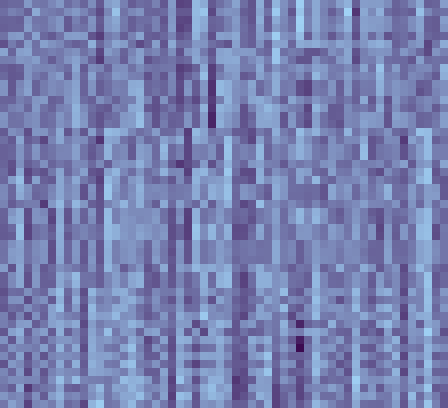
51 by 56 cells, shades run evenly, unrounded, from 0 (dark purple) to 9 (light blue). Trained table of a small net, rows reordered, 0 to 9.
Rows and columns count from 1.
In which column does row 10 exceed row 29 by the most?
48
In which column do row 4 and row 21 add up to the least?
23
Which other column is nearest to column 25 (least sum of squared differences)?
53
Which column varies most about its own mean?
38
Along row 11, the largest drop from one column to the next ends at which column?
27
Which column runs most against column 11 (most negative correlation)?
12
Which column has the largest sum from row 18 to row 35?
54
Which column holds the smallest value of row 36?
31
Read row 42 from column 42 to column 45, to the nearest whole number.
5 4 4 7
